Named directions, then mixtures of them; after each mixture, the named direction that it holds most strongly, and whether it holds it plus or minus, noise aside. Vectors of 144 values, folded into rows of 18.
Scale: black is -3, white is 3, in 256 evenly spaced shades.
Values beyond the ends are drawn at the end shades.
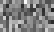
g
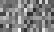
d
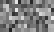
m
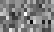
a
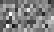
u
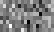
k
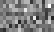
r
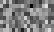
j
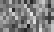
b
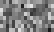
j, minus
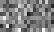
d, plus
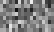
r, minus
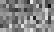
r, minus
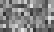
j, minus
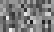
a, plus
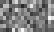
j, minus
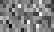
k, minus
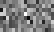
a, plus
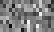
k, minus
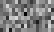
m, plus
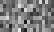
d, plus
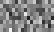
a, plus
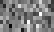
k, minus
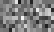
m, plus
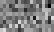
r, minus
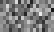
m, plus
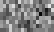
k, plus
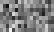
m, minus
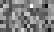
j, minus
